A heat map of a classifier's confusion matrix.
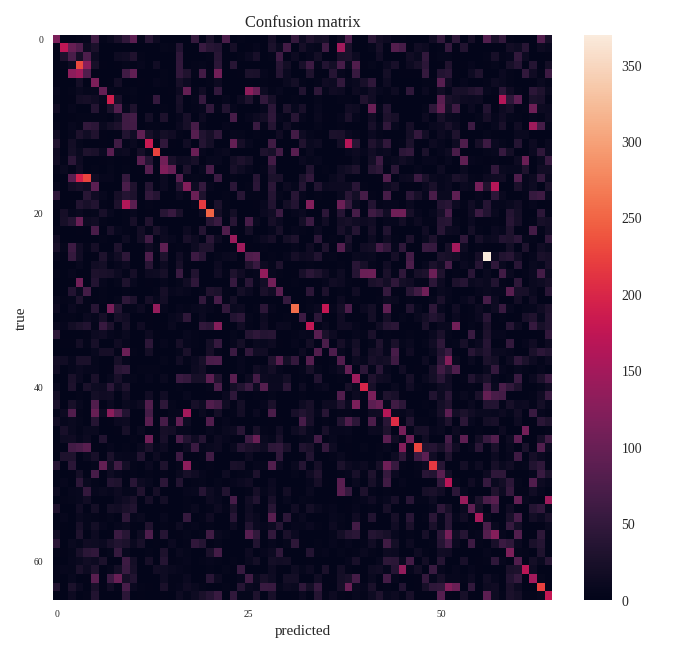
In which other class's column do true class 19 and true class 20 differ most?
9
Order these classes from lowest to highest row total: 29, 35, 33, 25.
35, 29, 33, 25
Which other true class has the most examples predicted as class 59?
29
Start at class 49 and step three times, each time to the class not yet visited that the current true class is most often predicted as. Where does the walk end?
51
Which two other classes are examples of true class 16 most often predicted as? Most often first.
4, 3
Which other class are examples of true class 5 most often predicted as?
50
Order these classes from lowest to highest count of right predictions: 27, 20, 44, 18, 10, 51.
10, 18, 27, 51, 44, 20
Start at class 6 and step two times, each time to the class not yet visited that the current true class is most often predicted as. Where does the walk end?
56
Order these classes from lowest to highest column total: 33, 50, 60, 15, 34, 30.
15, 30, 34, 33, 60, 50
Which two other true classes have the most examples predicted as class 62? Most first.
10, 8
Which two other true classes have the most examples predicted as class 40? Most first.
27, 18
